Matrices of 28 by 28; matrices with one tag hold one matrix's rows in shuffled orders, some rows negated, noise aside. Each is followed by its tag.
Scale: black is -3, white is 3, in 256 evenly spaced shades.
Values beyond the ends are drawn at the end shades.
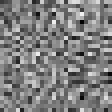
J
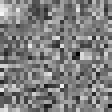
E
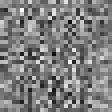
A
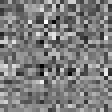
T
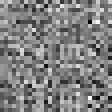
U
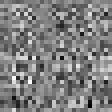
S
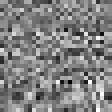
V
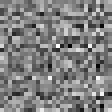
V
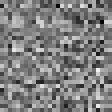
V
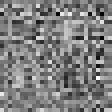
V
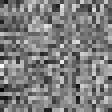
E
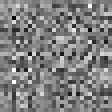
S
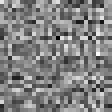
V
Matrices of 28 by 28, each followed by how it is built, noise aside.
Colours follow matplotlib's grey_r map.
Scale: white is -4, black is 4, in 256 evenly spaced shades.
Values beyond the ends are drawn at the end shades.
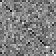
diagonal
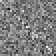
diagonal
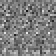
repeating columns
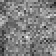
smooth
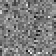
low rank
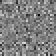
low rank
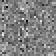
uneven columns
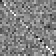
diagonal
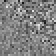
upper triangular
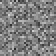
repeating rows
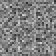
repeating rows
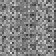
repeating rows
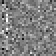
uneven columns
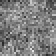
smooth
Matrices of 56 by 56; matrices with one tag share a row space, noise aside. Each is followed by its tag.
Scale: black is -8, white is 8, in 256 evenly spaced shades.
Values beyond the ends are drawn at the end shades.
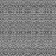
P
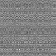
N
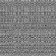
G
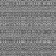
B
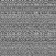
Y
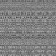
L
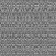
Y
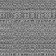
G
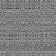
B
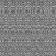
P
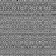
N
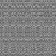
P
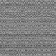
B
